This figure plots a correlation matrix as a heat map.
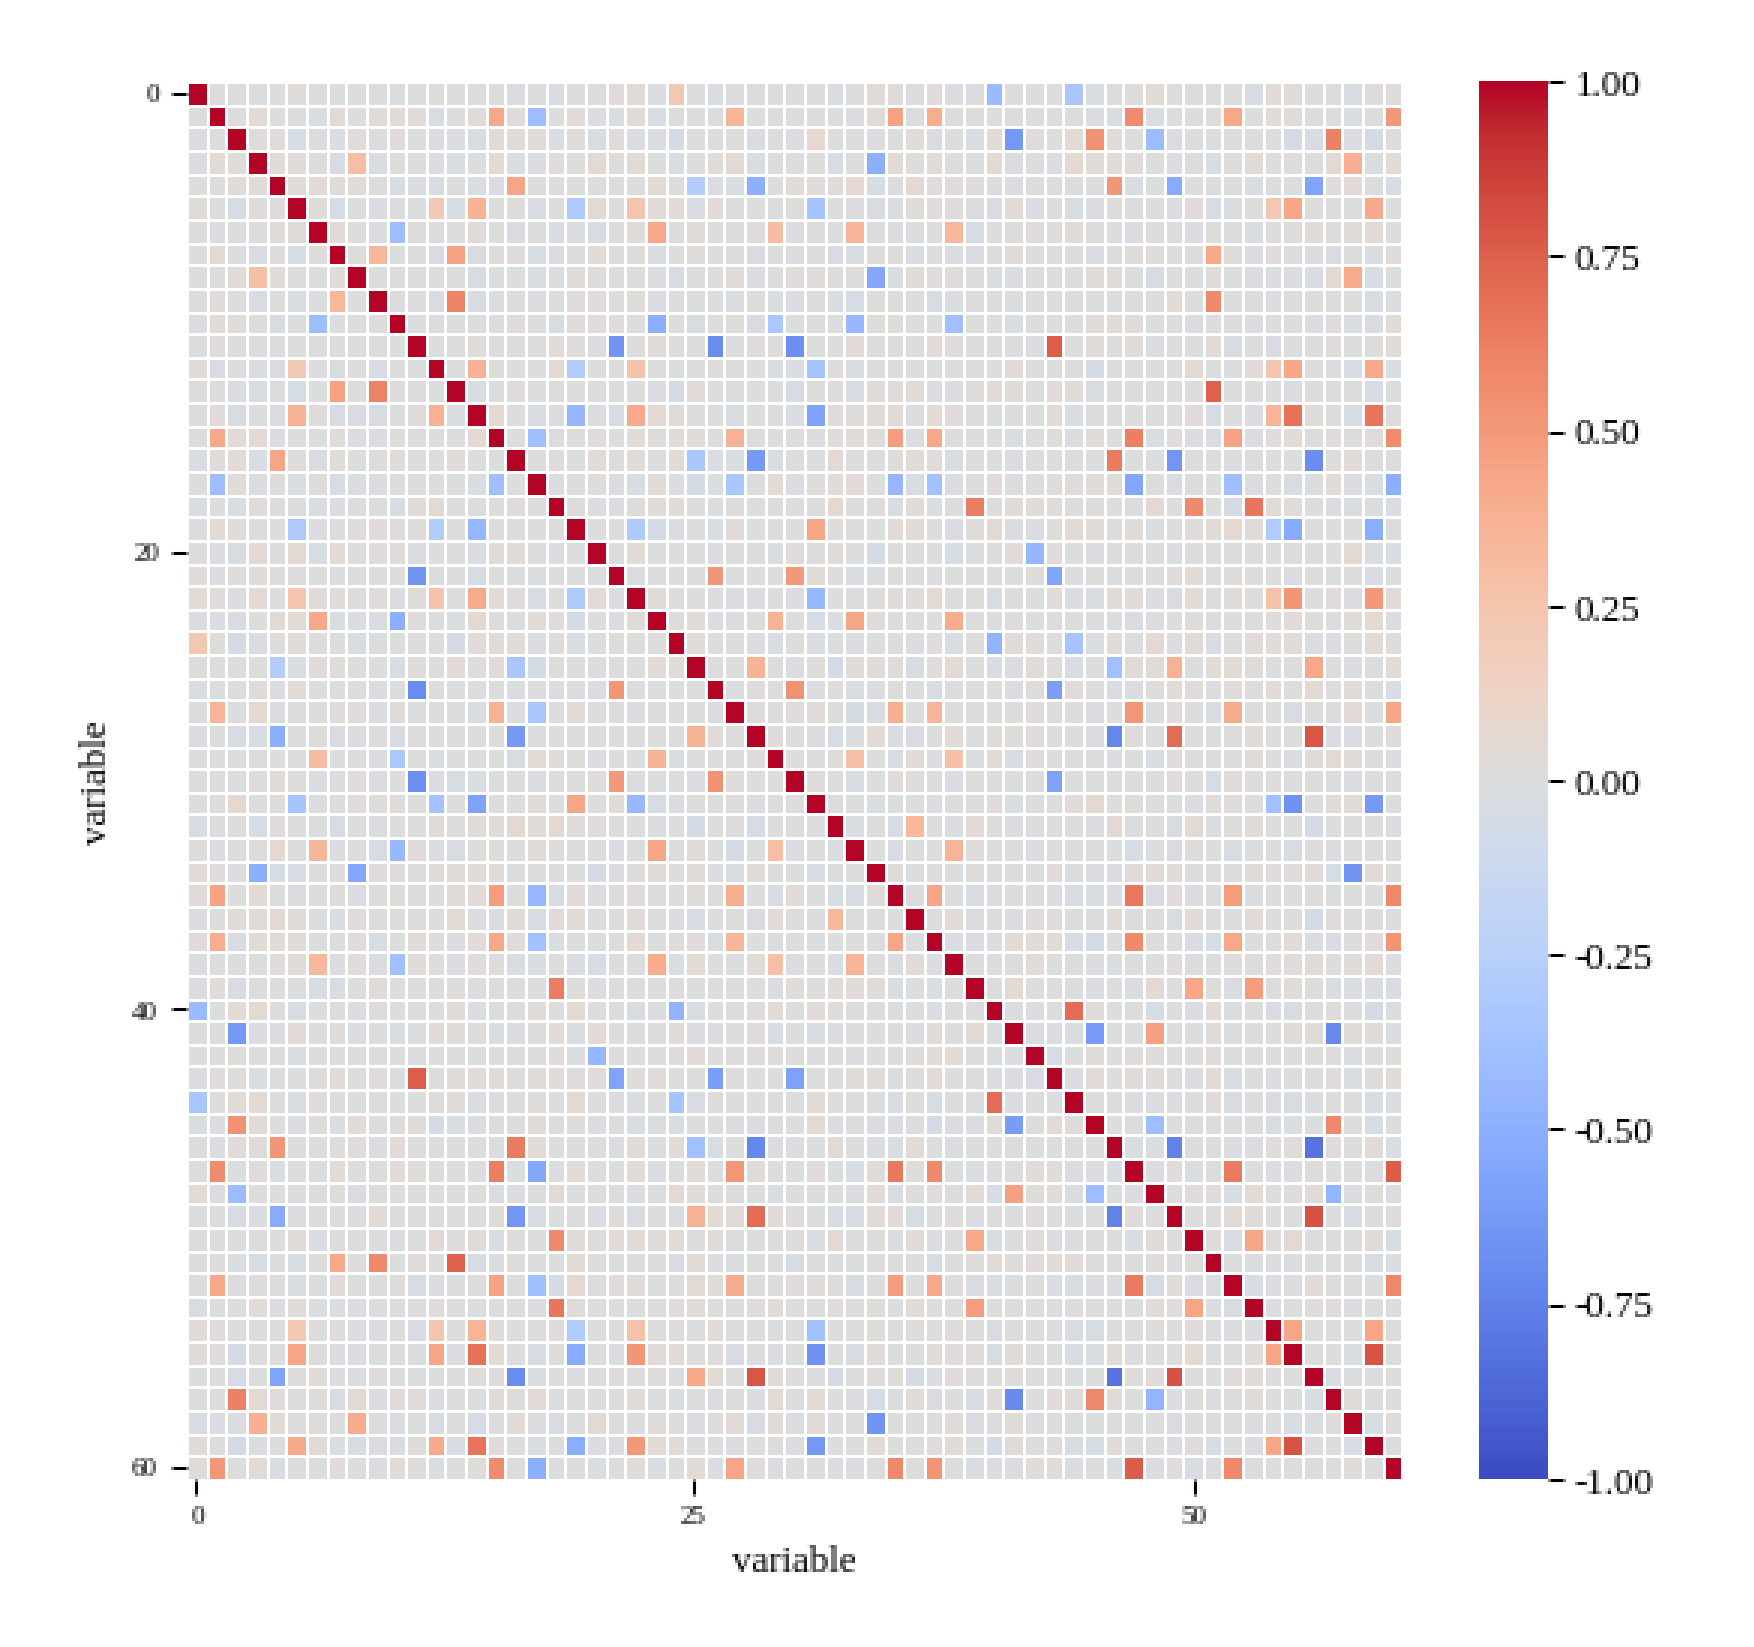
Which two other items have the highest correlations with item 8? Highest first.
58, 3
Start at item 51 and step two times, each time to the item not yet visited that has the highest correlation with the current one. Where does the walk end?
9
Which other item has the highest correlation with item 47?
60
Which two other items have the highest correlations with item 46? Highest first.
16, 4
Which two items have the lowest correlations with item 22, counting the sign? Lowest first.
31, 19
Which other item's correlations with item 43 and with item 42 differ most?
11
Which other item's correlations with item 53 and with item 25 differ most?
18
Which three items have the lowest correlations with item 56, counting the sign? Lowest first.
46, 16, 4
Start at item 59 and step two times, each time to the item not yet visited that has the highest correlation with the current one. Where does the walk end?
14
